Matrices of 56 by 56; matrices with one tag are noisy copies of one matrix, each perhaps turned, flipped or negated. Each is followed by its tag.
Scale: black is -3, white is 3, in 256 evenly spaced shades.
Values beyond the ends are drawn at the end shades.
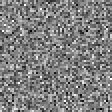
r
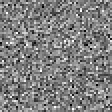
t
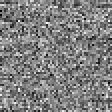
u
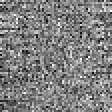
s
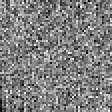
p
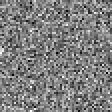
r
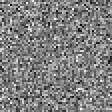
r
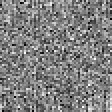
p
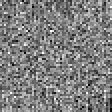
p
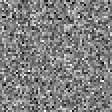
t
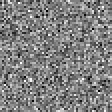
r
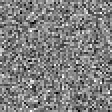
r
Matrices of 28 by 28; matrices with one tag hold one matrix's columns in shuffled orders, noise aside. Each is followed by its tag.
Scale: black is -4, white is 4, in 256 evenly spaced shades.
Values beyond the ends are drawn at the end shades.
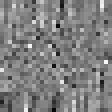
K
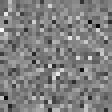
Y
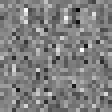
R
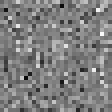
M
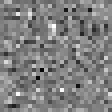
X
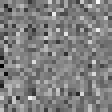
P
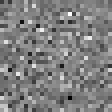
Y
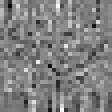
K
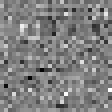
X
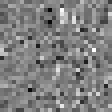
R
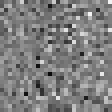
P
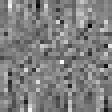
K
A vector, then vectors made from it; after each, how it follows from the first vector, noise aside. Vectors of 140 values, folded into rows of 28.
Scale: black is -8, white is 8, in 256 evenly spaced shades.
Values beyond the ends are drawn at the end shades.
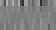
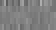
negated, shrunk.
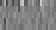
negated.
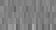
reversed, negated, shrunk.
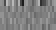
copied.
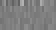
negated, shrunk.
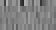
copied.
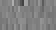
partly zeroed.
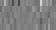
negated, partly zeroed.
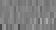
wrapped around, shrunk.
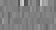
negated, partly zeroed.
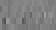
wrapped around, shrunk.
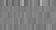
negated, shrunk.
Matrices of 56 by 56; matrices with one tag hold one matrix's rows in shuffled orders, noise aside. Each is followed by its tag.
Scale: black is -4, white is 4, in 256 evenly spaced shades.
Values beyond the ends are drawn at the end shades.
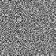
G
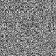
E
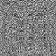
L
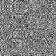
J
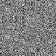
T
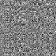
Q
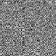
T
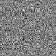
T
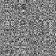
Q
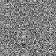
Q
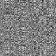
Q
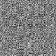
L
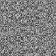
E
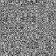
E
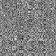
L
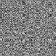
T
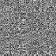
Q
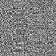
J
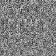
E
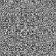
E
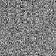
E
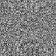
E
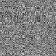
T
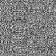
J
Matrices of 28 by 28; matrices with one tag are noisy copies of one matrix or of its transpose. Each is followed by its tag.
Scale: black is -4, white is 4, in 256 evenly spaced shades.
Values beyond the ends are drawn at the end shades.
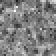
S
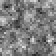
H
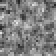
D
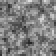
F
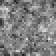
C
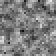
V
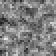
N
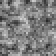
D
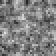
D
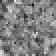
S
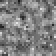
D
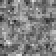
D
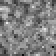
C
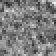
S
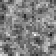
S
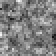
H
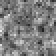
F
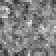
C
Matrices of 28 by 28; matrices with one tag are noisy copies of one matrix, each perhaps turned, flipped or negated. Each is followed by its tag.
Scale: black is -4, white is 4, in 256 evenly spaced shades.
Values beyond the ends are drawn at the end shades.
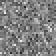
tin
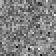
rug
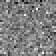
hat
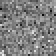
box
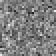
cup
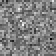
box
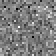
rug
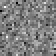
cup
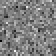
rug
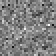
tin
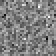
rug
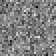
cup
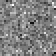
box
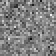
rug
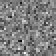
tin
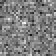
box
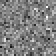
rug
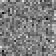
hat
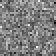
hat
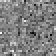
box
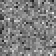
hat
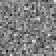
cup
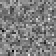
tin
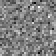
rug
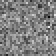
rug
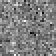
box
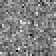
box
